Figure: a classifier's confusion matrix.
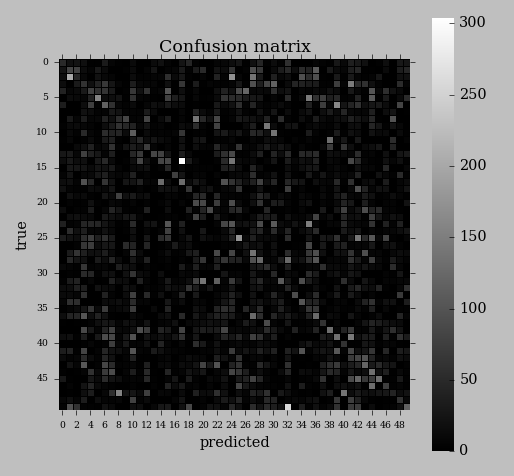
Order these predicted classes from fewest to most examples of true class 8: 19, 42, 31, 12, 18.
18, 42, 31, 12, 19
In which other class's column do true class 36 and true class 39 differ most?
41
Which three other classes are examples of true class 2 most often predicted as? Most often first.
1, 24, 27
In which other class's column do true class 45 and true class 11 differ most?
38
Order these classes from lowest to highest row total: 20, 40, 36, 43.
40, 20, 36, 43
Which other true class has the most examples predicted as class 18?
49
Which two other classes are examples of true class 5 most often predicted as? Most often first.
35, 44
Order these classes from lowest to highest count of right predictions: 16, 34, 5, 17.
16, 34, 17, 5
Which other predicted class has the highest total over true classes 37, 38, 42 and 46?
44
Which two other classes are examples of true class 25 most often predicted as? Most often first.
42, 44
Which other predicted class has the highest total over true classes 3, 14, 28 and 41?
17
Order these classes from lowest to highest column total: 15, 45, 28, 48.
45, 48, 15, 28
